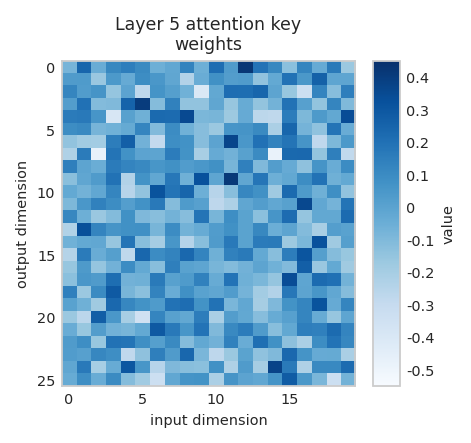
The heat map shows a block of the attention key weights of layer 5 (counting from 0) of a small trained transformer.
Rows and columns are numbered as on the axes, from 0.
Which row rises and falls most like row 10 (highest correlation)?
23
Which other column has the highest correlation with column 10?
4
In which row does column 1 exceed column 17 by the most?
13
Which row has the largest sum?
0
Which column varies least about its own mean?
7
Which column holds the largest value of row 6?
11
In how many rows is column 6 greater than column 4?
12
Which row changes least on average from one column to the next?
8
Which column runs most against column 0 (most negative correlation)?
16
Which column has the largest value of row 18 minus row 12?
3
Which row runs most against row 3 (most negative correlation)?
20
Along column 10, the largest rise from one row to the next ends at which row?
24
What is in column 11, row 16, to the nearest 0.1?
-0.1
